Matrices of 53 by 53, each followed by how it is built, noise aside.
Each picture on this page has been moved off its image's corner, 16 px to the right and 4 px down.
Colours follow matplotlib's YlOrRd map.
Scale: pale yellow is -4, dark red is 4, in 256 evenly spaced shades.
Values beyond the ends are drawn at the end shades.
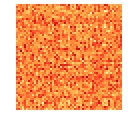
blocks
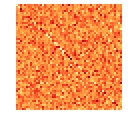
diagonal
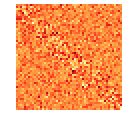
banded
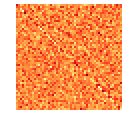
diagonal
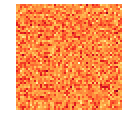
blocks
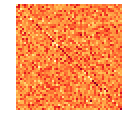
diagonal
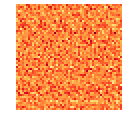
repeating columns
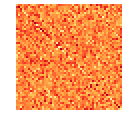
diagonal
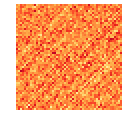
Hankel
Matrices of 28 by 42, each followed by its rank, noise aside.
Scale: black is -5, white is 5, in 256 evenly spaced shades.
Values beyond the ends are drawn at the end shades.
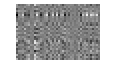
two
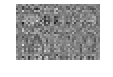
three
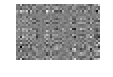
three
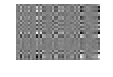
one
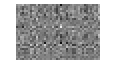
four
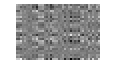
two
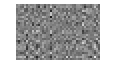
four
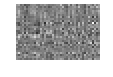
four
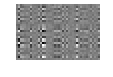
one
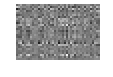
three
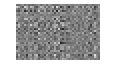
three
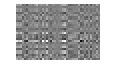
two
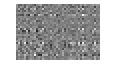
four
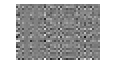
two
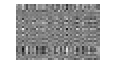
two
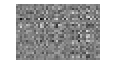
three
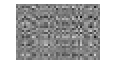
two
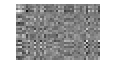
two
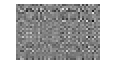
three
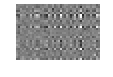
one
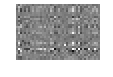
two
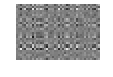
one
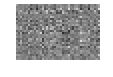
three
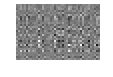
two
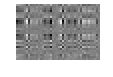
one
